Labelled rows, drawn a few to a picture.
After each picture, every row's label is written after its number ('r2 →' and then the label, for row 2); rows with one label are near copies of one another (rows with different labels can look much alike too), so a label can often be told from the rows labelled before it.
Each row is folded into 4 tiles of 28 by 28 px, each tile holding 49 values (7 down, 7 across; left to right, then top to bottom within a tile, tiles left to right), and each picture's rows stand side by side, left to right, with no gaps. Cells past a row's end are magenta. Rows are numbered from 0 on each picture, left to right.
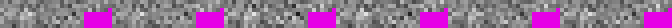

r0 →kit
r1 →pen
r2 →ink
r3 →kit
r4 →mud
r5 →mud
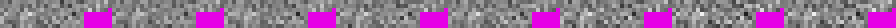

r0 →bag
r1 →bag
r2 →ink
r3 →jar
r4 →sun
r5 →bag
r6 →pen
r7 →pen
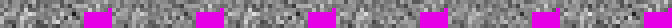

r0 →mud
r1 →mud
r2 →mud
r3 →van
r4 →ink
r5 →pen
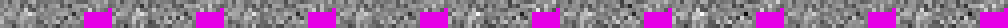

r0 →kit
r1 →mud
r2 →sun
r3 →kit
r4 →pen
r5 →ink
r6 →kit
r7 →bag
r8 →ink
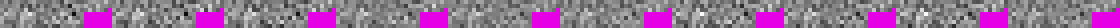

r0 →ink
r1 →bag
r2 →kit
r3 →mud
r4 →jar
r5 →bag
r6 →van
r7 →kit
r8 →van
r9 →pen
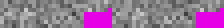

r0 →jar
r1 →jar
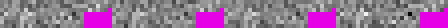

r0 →mud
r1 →bag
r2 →mud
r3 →pen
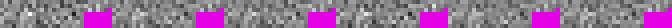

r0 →bag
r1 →mud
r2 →pen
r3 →mud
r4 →mud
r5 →mud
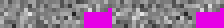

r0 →bag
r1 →mud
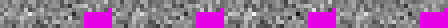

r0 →pen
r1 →bag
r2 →pen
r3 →ink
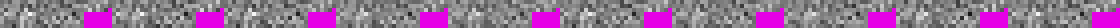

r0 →jar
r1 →pen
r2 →jar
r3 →kit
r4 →kit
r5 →jar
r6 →ink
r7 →bag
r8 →sun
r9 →pen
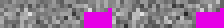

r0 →jar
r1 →van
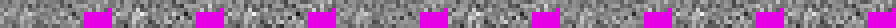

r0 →ink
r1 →mud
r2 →pen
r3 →kit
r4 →mud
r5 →bag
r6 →pen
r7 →van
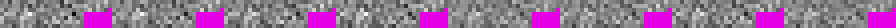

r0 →ink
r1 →kit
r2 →mud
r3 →van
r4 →ink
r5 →mud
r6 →van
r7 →jar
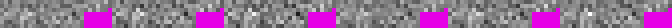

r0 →mud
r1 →van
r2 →van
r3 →kit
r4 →mud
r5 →jar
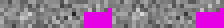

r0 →sun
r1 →kit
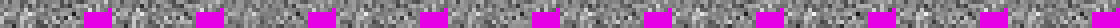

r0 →bag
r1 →jar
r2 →ink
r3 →bag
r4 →bag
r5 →mud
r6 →mud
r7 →pen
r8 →jar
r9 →sun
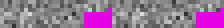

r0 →bag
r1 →sun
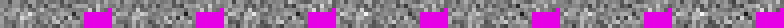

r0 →sun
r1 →mud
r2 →van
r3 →van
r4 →ink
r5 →jar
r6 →pen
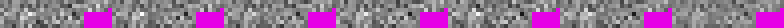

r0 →mud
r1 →sun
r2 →van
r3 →bag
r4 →van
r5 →kit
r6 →ink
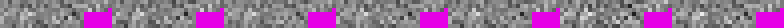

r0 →mud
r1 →bag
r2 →van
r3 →kit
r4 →bag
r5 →ink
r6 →sun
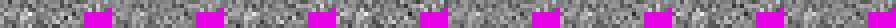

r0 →sun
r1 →van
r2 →mud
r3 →van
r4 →sun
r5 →sun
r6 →van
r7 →van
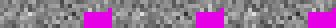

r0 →kit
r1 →sun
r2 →kit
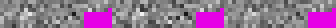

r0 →kit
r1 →kit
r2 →kit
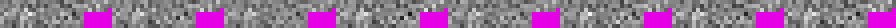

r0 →mud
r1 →bag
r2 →jar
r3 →kit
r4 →jar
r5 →sun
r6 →jar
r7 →pen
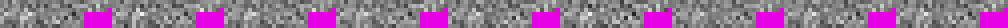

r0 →mud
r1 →jar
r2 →jar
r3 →bag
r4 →sun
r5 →sun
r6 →sun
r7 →sun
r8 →mud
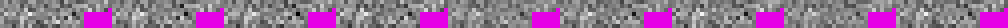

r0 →pen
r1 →ink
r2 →ink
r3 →van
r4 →van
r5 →ink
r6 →jar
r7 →jar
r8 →van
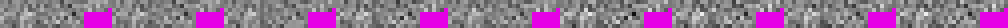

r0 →ink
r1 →ink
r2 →bag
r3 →sun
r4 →bag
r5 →kit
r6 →sun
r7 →mud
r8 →van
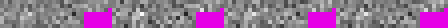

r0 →ink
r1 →jar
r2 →bag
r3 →jar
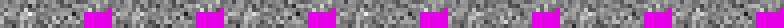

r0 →jar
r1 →pen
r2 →ink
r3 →jar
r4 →mud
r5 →mud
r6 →jar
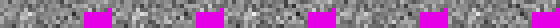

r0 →kit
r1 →mud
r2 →ink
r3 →ink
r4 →van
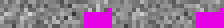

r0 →ink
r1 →jar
